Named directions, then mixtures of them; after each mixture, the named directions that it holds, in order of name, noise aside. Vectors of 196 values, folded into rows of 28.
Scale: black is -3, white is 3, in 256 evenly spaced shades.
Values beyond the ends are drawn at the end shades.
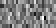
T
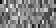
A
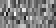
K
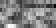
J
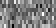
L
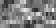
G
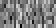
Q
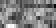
J.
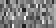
K, L, T.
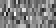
K.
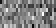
A, J, L.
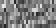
G, L, Q.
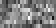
G, L.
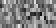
G, T.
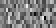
K, T.
